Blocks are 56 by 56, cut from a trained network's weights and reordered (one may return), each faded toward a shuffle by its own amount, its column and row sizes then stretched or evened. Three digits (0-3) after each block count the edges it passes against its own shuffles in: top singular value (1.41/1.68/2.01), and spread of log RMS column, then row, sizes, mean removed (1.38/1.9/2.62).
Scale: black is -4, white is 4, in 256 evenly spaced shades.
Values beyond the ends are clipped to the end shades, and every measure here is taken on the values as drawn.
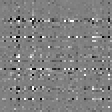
3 2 3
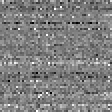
2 1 3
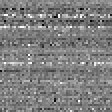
3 0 3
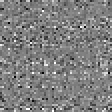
2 1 2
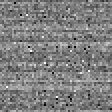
2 0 0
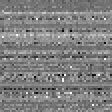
3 0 3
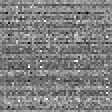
3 1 1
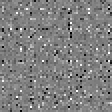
1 2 2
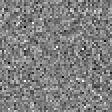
1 1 0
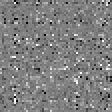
0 2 2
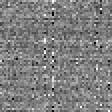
1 2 0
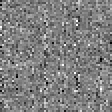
0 2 0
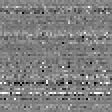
2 0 3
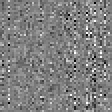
1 3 1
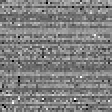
3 0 1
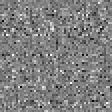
2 0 2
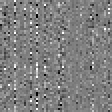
1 3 0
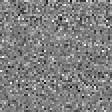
1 0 1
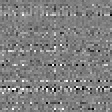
3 1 3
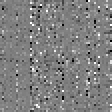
0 3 0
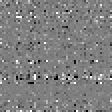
1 2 3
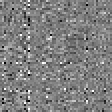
2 2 2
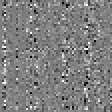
2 3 0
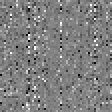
1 3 0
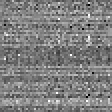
3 2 0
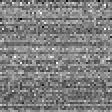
3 0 1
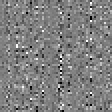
2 3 0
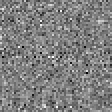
2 0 1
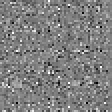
1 2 1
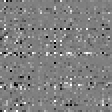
1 2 3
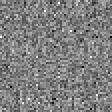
1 0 0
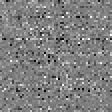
1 1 2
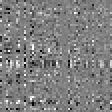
3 3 2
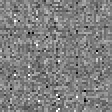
0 2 0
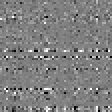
3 2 3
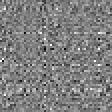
3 1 2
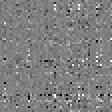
2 2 2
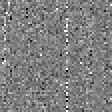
1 2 0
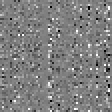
2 3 1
